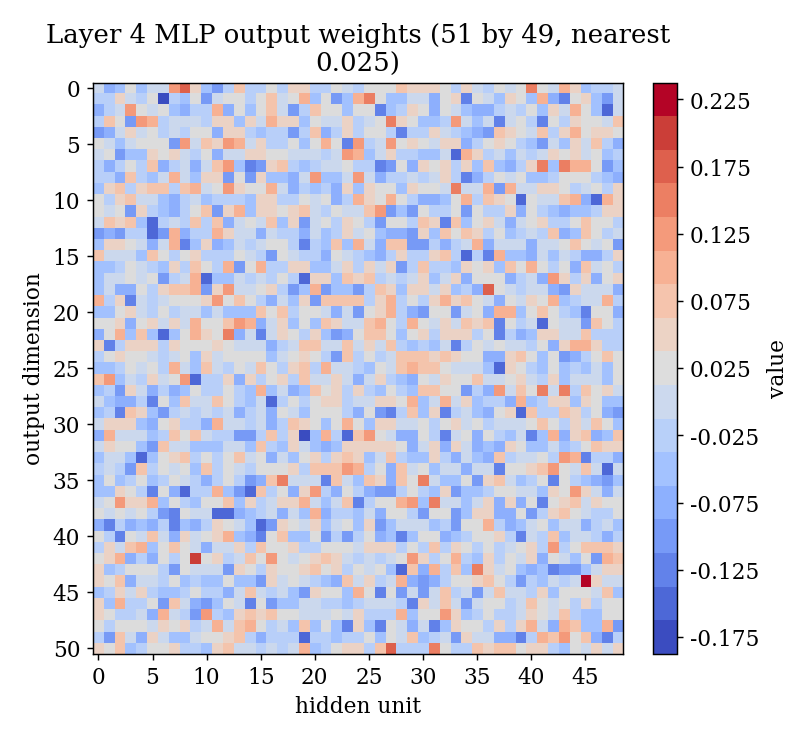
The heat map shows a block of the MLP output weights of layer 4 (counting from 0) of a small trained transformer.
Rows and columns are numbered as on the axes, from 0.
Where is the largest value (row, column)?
44, 45
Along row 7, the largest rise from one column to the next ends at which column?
43
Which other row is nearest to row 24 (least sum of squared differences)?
25
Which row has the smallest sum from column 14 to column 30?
40
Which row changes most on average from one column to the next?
31
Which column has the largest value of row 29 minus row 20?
29
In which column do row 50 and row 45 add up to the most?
27
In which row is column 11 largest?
19
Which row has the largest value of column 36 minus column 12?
38
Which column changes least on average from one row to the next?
17
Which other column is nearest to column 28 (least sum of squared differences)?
18
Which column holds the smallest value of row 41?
10
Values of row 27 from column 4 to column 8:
0 -0.075 -0.025 -0.075 -0.05
